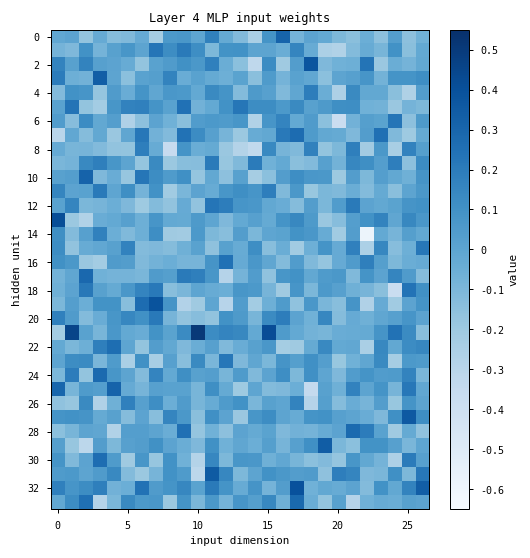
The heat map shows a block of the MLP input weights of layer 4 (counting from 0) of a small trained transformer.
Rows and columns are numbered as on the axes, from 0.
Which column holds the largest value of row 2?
18
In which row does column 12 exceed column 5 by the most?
23
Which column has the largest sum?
11
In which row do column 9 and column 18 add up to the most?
2
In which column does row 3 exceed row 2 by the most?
3
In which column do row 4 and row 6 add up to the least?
20
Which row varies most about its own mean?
21
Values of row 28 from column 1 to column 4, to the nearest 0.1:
-0.1 0 0 -0.3
